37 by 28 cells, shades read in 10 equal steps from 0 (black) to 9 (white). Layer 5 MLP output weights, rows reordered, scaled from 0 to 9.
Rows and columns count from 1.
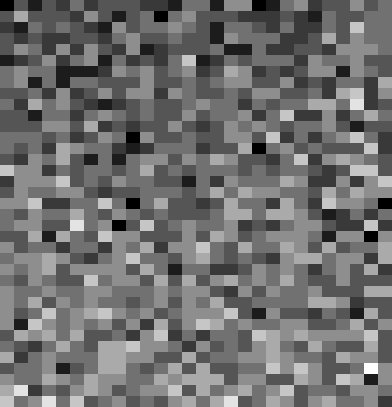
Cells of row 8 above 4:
6
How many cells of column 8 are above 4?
15
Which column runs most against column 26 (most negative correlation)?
7
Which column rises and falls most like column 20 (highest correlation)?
9
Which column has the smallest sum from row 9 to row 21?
10
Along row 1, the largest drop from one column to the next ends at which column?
19
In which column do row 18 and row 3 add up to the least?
8
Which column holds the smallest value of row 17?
14
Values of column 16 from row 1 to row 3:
1 3 1
